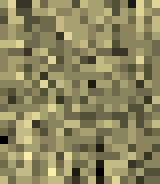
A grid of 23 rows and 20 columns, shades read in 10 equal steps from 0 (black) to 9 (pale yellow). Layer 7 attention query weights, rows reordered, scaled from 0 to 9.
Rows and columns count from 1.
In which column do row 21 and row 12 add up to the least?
13
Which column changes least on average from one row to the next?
16
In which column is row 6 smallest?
15
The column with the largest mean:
7
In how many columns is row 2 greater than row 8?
9
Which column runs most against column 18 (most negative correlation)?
4
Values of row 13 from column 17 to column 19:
4 5 2
